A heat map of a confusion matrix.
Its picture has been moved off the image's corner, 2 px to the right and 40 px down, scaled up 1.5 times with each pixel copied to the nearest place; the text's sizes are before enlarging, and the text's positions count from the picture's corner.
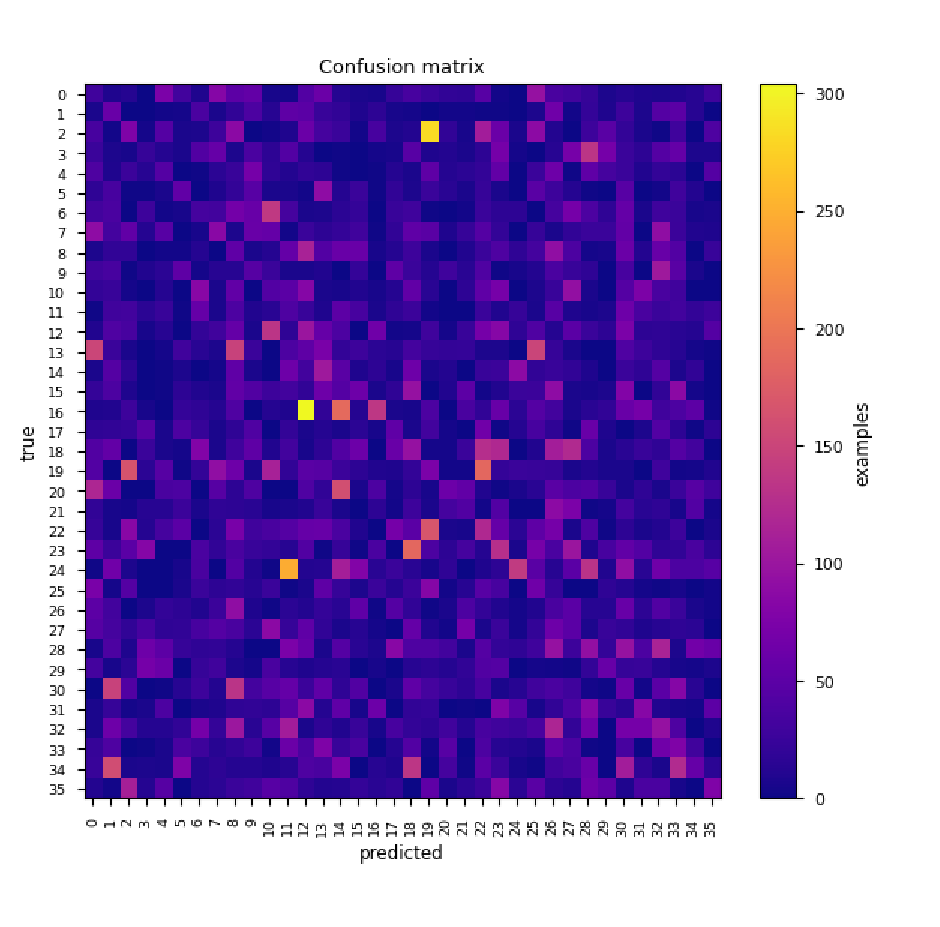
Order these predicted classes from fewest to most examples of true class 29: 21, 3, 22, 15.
15, 21, 22, 3
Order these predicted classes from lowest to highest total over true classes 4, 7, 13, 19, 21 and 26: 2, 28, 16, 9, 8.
16, 28, 9, 2, 8
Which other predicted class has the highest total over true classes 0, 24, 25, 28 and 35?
11
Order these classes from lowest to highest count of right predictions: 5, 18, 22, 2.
5, 2, 18, 22
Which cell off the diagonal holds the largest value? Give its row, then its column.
16, 12
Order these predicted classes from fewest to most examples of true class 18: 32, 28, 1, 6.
32, 28, 1, 6
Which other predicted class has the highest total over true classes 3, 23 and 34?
18
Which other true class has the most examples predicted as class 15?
24
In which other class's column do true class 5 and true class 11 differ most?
13
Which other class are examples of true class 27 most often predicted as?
10
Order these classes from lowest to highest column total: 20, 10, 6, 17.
20, 17, 6, 10
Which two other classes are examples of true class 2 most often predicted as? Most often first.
19, 22
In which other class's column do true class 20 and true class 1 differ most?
14
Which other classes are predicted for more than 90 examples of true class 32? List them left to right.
8, 11, 26
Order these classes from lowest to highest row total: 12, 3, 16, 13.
3, 13, 12, 16
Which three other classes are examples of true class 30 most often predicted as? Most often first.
1, 8, 33
